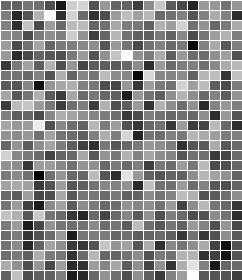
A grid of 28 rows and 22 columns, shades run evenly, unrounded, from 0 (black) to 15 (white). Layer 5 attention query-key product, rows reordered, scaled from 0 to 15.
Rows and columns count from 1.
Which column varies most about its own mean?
4
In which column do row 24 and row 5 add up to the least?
18
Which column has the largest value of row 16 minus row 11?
1
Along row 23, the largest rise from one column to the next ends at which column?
13
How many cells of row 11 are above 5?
16
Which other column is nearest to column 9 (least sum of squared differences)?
6
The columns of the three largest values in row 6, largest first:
12, 11, 15
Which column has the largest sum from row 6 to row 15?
20
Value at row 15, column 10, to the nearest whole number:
7
